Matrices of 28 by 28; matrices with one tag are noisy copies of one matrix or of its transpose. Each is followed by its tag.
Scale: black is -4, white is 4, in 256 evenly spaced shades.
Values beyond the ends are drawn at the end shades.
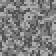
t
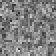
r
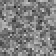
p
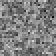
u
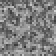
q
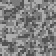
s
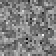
q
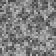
p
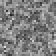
t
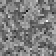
t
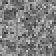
s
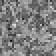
p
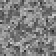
s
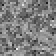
p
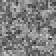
p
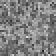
u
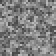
p
